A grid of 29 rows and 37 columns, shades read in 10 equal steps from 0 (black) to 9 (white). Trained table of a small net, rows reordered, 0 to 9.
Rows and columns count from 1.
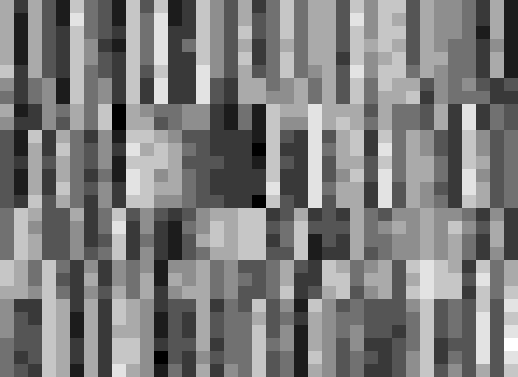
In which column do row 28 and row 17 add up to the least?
12
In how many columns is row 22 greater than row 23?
9
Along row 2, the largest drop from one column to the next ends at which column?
13
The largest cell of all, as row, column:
27, 37
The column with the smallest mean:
2
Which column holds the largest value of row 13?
23
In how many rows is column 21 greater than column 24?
9
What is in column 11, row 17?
5
